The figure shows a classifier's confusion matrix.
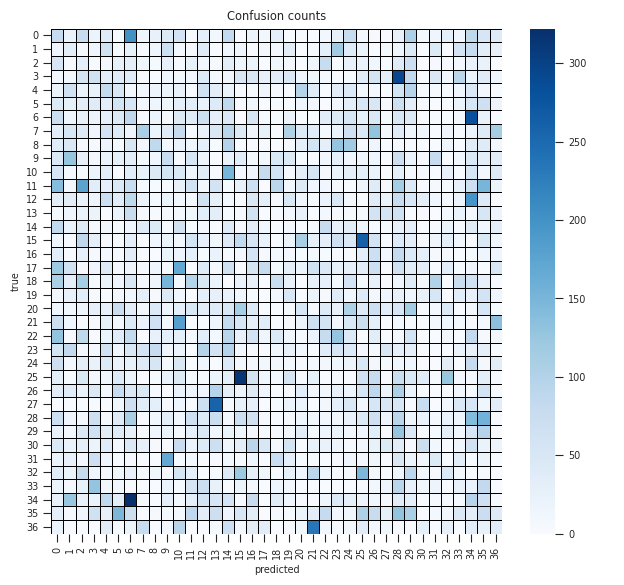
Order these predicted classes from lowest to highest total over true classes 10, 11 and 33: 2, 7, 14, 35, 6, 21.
7, 21, 6, 14, 2, 35
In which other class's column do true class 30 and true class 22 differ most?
23
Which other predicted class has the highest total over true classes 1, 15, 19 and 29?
25
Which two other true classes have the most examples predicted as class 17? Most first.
10, 30
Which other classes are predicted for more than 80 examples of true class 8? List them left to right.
14, 23, 24
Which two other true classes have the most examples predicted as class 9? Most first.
31, 18
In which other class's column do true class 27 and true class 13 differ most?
30
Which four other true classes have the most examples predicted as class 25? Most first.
15, 32, 35, 21
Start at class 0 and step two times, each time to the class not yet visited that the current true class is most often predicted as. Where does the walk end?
34
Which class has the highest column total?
28
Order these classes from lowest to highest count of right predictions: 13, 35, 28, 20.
13, 20, 35, 28
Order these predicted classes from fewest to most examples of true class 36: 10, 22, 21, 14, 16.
22, 16, 14, 10, 21
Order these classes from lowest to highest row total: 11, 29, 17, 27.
29, 27, 17, 11
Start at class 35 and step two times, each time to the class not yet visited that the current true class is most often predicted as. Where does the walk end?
14
